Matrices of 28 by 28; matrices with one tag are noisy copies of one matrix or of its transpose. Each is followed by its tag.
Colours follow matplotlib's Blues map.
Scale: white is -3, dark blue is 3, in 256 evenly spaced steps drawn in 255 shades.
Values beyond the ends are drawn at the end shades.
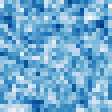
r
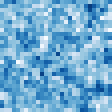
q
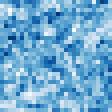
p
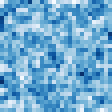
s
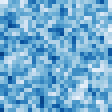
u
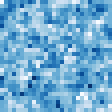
s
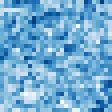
p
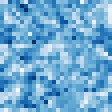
r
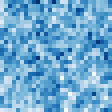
u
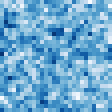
u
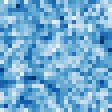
r
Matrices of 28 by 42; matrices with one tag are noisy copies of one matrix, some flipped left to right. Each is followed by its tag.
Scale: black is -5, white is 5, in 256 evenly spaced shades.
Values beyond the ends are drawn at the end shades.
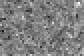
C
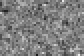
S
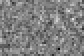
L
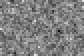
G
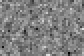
G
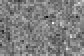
C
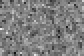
G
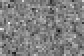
G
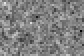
C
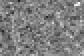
C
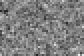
S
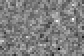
L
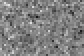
C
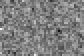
G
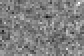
C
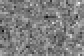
C
